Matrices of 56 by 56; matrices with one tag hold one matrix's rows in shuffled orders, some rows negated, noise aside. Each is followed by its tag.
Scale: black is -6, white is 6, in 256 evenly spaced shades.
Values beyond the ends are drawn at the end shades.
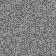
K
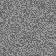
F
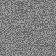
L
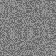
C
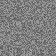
K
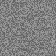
L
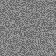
F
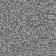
F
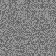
L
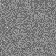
L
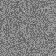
F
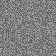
C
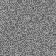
C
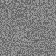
L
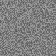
C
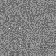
F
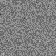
K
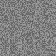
C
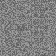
L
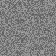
L
